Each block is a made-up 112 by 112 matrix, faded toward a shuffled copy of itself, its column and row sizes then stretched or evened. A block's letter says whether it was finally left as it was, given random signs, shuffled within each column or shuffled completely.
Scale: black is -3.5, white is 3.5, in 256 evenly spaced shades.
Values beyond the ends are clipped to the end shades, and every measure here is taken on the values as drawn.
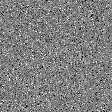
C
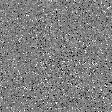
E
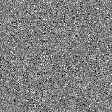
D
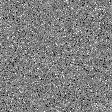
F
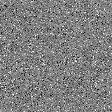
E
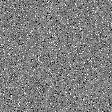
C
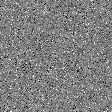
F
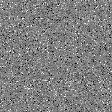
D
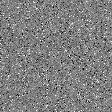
C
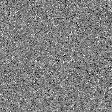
E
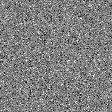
C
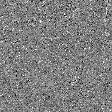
E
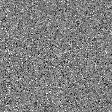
E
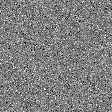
F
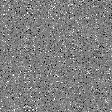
D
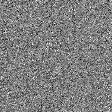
E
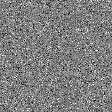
E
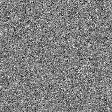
E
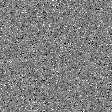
D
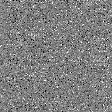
D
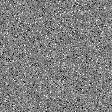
C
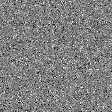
E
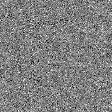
E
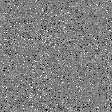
D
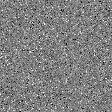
C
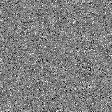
D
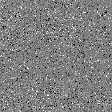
D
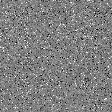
E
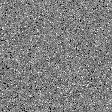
F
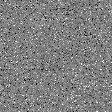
E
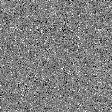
D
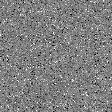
D
